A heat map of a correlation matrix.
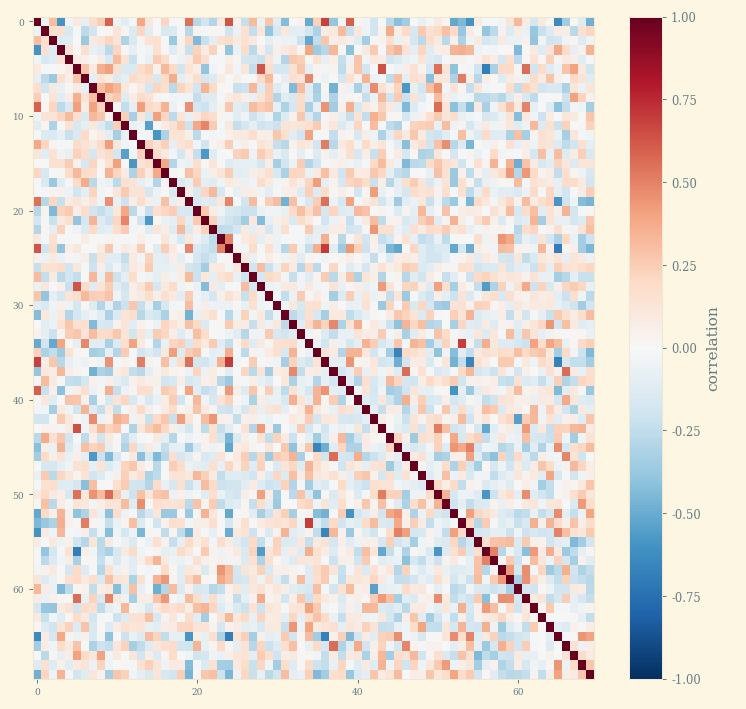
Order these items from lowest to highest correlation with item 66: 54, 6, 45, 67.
45, 6, 67, 54
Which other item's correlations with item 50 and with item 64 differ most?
56
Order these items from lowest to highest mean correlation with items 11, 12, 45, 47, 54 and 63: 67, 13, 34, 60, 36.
36, 13, 60, 67, 34
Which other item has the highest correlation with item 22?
42
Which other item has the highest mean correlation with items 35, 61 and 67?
5
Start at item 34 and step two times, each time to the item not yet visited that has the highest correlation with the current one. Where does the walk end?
6
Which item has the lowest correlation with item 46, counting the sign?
7
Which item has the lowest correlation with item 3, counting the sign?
0
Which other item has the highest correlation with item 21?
11
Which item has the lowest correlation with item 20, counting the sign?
2
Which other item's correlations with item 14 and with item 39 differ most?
65
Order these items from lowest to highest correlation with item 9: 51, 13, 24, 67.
67, 51, 24, 13
